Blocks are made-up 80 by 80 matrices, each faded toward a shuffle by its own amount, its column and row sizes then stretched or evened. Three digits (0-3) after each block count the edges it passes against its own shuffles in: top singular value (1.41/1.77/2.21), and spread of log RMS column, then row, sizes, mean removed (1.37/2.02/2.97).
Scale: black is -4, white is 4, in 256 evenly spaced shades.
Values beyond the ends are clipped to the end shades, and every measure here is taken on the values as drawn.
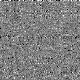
2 0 2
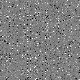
1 2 0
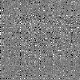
2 2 2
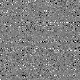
1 1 2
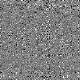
1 2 2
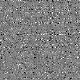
2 1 2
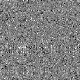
2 1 1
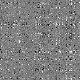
2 2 2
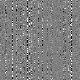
3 3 0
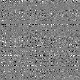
1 2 3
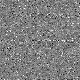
1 0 1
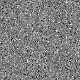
0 1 0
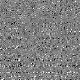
2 1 2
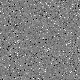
0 0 0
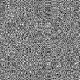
3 1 0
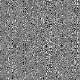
2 3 0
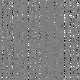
2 3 1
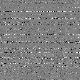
2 0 3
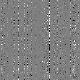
3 3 1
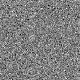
1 0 1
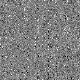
1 2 1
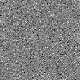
2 0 0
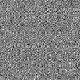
3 0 1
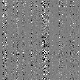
2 3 2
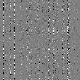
3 3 1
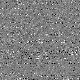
0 0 2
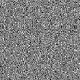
2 1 0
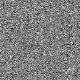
0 2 1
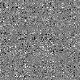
0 2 2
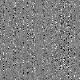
0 3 0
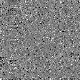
2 1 1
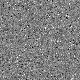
0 0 0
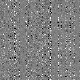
2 3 1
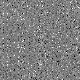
1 2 0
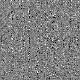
0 2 1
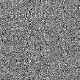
2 2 0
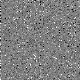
0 2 1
